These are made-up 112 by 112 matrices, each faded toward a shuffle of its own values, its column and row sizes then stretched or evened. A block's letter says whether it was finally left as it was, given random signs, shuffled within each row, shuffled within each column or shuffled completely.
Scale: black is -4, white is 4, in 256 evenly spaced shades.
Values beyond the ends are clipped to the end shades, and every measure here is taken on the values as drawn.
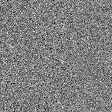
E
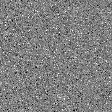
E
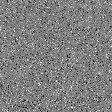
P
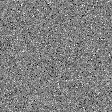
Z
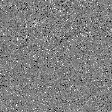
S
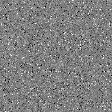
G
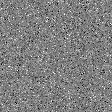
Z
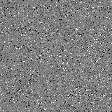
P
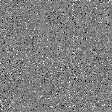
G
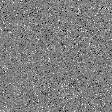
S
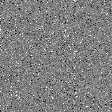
E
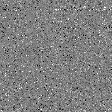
S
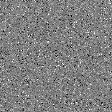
G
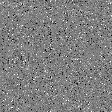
E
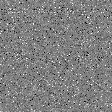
P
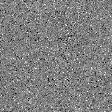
G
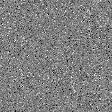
E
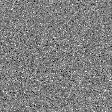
P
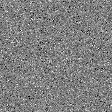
P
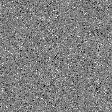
E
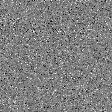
P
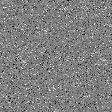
P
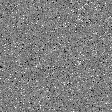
Z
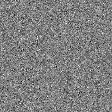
E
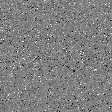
P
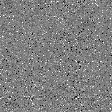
G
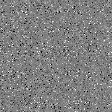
S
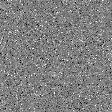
P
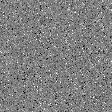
E
